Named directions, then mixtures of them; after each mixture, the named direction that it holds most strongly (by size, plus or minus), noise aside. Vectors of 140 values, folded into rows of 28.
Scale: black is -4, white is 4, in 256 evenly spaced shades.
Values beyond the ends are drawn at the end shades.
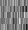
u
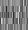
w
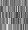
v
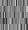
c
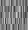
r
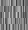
r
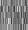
v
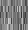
v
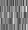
u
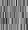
c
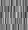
r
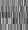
w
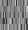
c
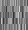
w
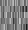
u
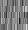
u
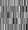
u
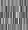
w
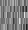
u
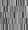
c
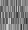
v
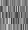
v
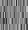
c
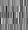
w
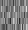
u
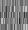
u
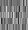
w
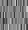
c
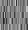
c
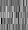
w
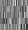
c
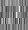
r
